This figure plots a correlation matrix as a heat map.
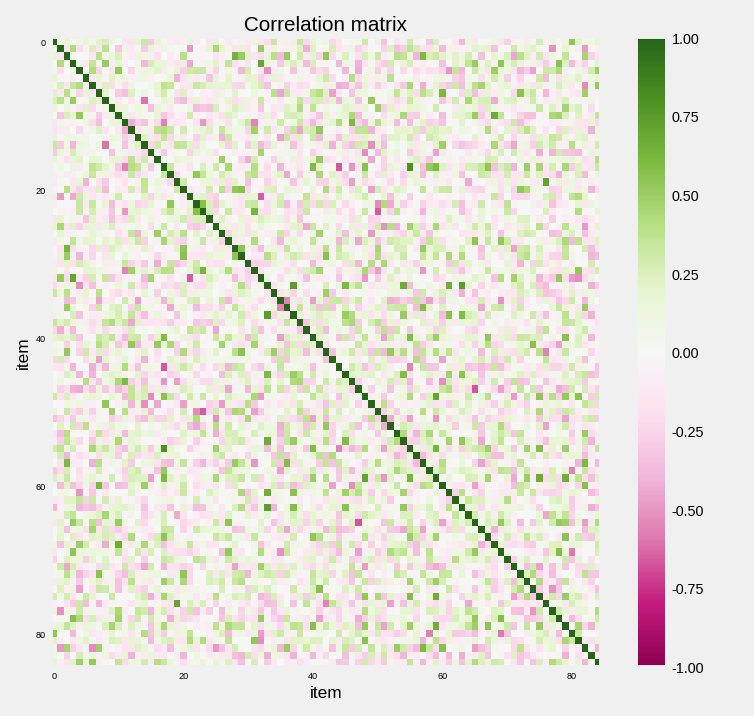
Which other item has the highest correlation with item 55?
17
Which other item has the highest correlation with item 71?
32
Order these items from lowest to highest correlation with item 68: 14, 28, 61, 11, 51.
51, 61, 11, 28, 14
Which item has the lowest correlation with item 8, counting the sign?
14
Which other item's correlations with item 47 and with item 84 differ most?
65
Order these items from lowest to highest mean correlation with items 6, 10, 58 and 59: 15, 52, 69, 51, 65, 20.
51, 15, 20, 52, 69, 65
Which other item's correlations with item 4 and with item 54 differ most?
33
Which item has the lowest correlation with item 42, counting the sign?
76
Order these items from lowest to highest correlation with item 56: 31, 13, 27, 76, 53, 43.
53, 13, 27, 31, 76, 43
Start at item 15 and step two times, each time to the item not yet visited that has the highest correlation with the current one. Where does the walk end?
3
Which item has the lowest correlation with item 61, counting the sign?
4
